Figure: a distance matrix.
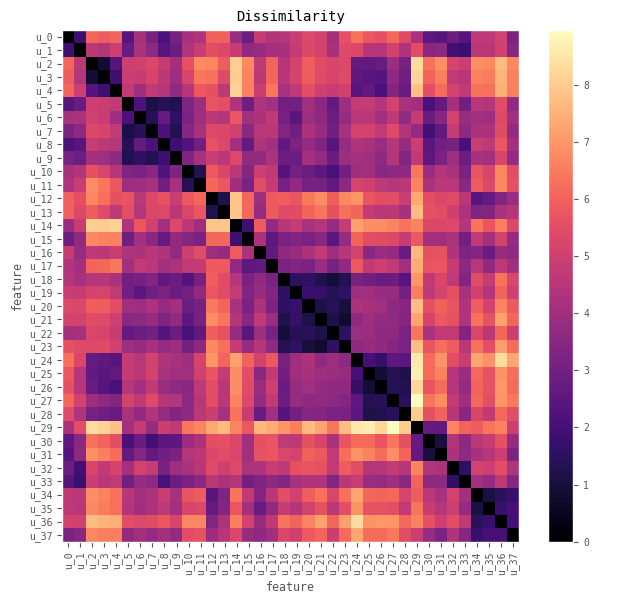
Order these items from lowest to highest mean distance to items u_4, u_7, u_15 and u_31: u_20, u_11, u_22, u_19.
u_22, u_19, u_11, u_20
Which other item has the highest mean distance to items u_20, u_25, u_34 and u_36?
u_29
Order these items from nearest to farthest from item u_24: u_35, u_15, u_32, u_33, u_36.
u_33, u_32, u_15, u_35, u_36
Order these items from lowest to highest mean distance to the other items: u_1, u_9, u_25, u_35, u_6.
u_9, u_6, u_1, u_25, u_35
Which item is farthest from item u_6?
u_14
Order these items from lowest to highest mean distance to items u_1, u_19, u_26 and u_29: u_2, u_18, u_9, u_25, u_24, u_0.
u_9, u_18, u_0, u_25, u_24, u_2
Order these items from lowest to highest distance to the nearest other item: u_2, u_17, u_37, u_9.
u_2, u_9, u_37, u_17
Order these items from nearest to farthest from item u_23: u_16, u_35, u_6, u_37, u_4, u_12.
u_6, u_16, u_4, u_35, u_37, u_12
